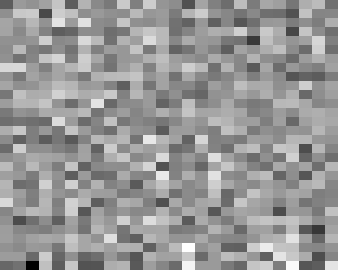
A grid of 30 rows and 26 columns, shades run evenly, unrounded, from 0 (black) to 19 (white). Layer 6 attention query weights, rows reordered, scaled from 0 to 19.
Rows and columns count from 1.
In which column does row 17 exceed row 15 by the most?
9
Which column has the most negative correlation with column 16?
4
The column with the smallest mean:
14
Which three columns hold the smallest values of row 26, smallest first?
25, 24, 19
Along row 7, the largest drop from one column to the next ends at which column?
6
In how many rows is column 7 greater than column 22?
15
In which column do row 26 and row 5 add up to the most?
12
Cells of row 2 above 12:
8
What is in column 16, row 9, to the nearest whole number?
10
